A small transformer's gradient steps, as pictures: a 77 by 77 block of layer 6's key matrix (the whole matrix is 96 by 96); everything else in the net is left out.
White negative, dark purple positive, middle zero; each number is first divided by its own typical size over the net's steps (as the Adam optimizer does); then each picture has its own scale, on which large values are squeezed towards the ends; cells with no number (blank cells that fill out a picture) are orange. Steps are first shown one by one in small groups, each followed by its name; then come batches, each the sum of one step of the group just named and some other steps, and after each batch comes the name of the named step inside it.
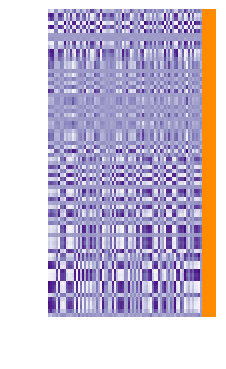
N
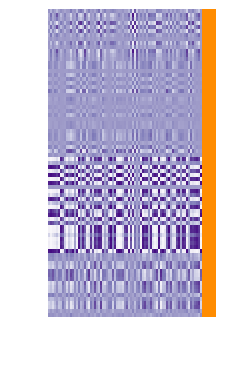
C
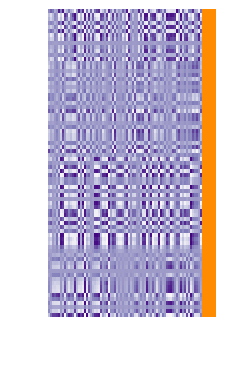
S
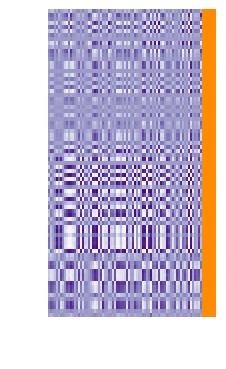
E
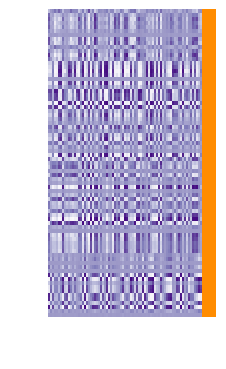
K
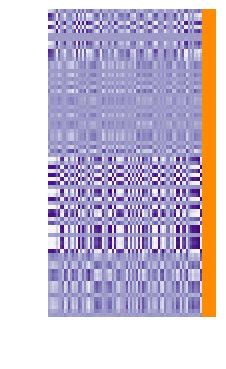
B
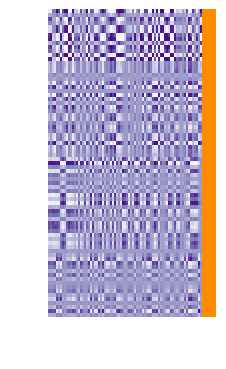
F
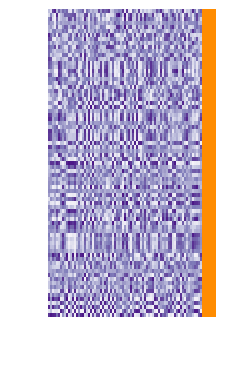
K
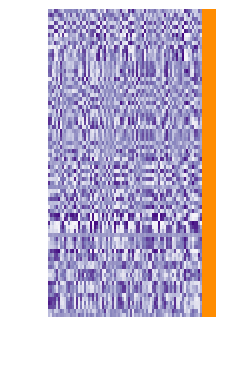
N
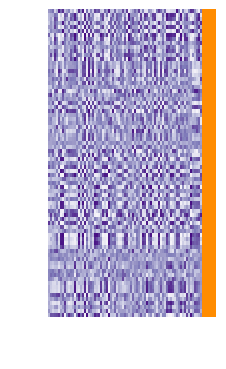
S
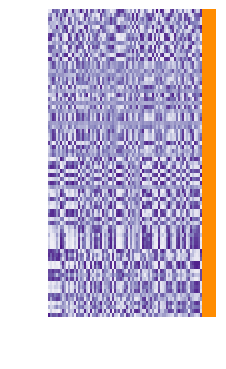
C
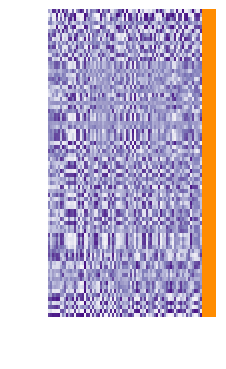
S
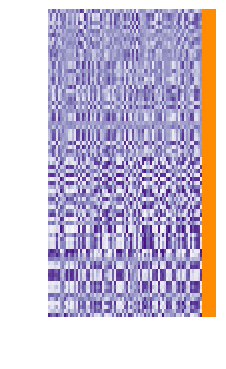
C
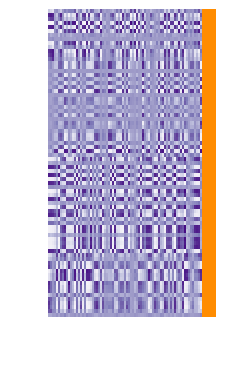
N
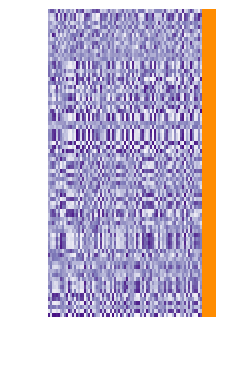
E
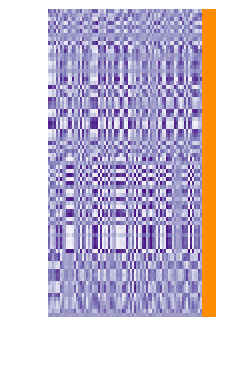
E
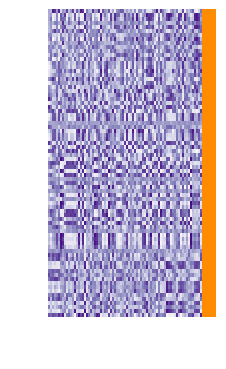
S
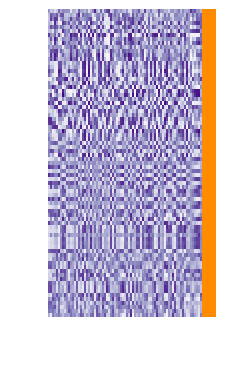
N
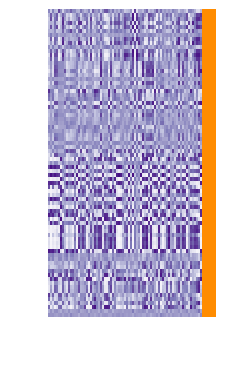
C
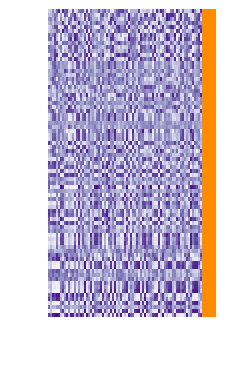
S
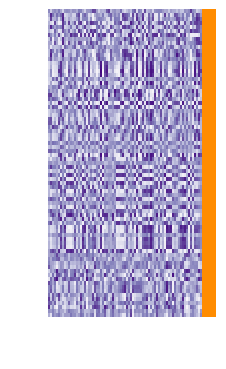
N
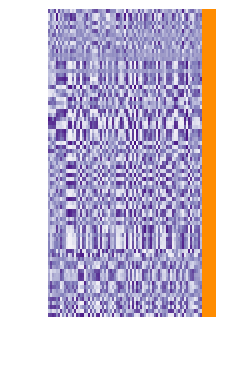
E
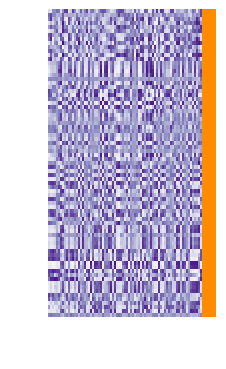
B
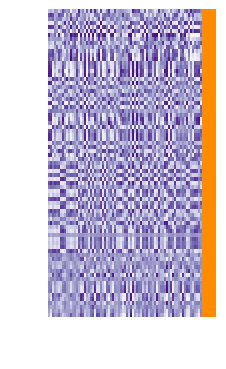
N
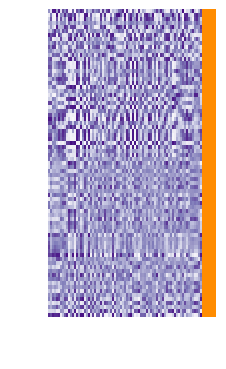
F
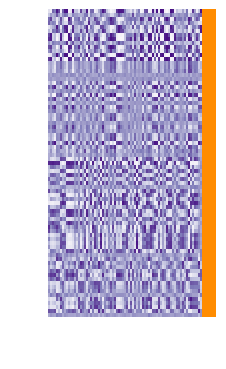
F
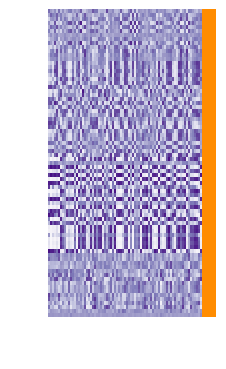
C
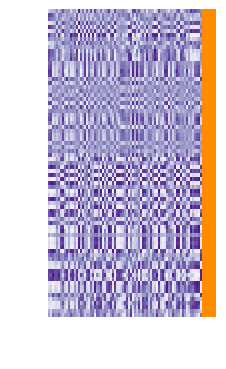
B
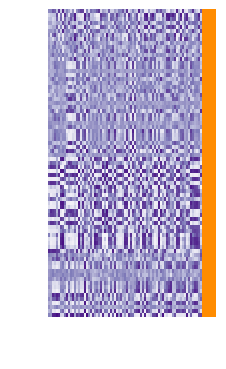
S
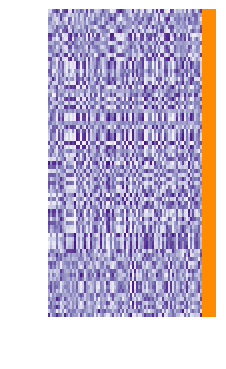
F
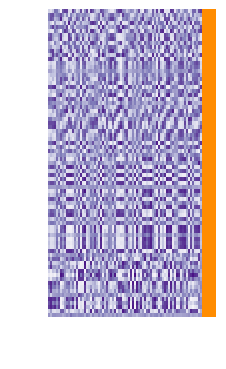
N
